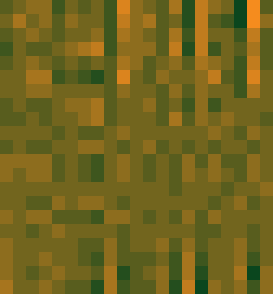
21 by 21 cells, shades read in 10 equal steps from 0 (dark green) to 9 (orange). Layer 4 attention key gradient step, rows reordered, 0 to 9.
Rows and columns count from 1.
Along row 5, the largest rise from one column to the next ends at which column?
20
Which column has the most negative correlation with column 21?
14
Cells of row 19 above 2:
17
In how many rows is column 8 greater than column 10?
7
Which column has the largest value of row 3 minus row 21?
16
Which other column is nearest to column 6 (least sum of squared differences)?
12
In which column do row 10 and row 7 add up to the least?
19
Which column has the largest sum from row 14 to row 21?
15
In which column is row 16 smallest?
8
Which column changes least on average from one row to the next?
11
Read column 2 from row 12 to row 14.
5 4 4
